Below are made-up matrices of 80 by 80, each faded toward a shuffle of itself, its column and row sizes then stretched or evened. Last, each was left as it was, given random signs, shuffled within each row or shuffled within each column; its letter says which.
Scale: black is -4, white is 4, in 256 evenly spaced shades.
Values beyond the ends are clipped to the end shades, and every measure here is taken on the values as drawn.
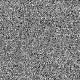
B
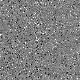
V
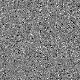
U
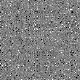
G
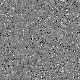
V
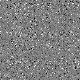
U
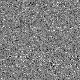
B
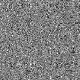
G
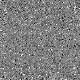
U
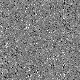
V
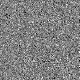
U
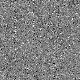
V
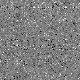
G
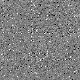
U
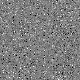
U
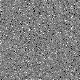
V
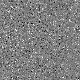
V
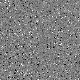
U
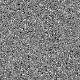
V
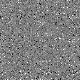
U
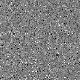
G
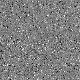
B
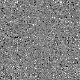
U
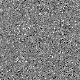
U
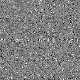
G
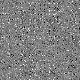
G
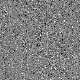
V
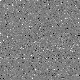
B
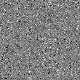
G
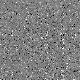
U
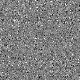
G
